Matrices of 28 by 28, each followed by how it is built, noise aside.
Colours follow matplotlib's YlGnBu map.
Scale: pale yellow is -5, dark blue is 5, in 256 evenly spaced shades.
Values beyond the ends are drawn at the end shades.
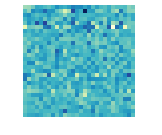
uneven rows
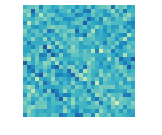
Toeplitz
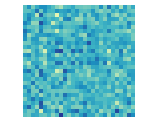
low rank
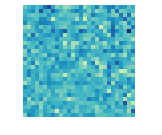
upper triangular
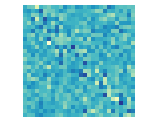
banded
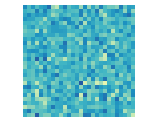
low rank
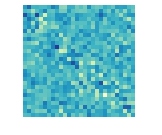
banded
